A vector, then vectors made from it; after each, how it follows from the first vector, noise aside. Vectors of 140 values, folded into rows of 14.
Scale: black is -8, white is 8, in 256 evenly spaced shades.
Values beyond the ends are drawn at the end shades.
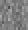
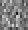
wrapped around, scaled up.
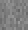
reversed, negated, shrunk.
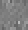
reversed, negated, partly zeroed.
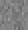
shrunk.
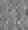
reversed, negated, partly zeroed.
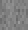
reversed, negated, shrunk.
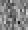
reversed, scaled up.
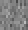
wrapped around, negated.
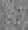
reversed, negated, shrunk.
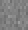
reversed, negated, shrunk.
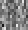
wrapped around, scaled up.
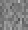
wrapped around.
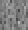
reversed, negated.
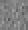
negated, partly zeroed.
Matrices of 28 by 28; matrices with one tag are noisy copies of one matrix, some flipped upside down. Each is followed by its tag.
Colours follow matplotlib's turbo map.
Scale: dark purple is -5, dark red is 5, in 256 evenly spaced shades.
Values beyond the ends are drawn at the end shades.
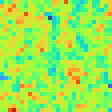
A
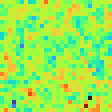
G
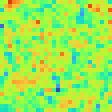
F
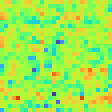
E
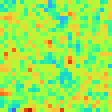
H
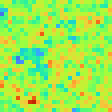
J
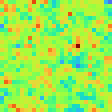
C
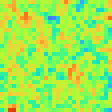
A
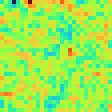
H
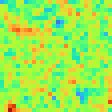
F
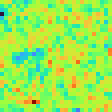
J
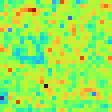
J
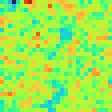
H
